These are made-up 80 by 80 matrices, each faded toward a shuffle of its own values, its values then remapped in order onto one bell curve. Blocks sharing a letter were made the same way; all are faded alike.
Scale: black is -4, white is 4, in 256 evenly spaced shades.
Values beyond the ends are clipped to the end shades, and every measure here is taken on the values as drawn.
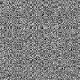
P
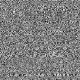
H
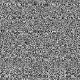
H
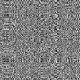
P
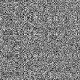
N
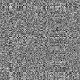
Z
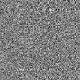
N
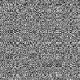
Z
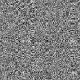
N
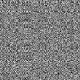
Z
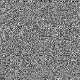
H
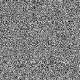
H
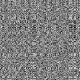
Z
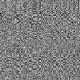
P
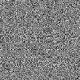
H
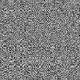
Z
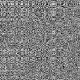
Z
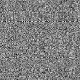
H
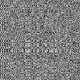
P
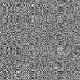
Z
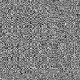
P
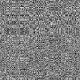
P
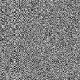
N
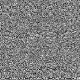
H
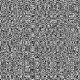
P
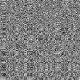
P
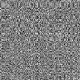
P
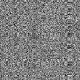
Z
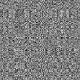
Z
